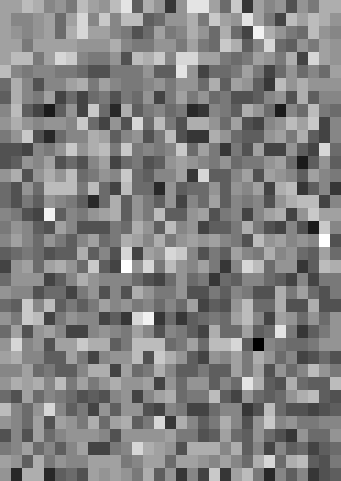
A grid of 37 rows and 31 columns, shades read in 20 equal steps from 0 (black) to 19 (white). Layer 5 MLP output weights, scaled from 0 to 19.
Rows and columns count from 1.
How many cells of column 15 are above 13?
6
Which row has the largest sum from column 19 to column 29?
2
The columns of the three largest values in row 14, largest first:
19, 12, 7
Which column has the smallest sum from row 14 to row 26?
21
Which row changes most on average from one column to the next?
37
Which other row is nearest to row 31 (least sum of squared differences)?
16
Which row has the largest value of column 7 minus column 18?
14
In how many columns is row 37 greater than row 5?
11
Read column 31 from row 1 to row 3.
13 11 10
